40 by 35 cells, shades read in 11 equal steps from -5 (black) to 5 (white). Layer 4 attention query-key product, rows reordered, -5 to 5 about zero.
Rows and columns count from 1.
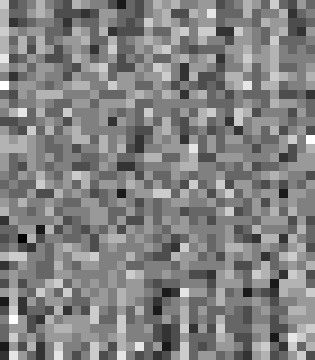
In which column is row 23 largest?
3
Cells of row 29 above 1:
10
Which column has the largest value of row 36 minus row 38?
19
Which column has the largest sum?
34
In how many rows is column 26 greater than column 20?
16
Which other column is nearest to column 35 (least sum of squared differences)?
12
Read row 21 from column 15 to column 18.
2 1 -1 1
